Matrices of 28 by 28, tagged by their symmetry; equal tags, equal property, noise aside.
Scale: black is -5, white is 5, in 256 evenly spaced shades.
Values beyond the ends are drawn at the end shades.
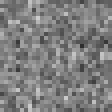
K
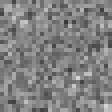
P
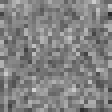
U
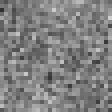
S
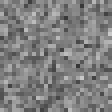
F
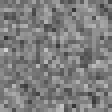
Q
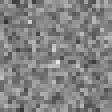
S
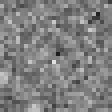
Q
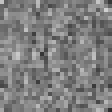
K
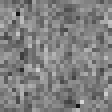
K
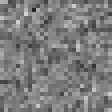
S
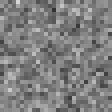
P
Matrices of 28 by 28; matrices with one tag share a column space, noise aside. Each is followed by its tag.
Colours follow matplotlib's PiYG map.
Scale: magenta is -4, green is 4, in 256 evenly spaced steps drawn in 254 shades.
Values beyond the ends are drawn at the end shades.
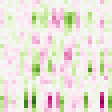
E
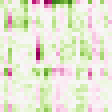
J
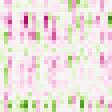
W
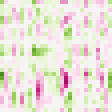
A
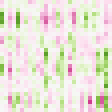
E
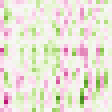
A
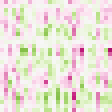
A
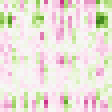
W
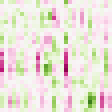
E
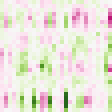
E
